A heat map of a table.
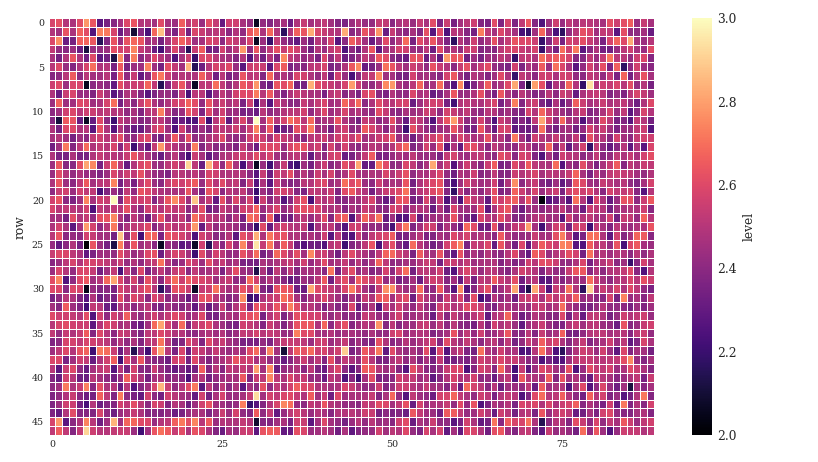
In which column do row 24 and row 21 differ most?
10
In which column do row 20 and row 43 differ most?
9
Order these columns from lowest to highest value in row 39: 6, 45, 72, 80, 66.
45, 6, 80, 72, 66
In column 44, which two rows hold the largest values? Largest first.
7, 30
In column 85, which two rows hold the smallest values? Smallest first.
41, 27
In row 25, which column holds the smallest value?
5
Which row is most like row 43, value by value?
31
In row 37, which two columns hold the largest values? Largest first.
43, 16
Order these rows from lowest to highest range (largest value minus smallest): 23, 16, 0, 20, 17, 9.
17, 9, 23, 0, 16, 20
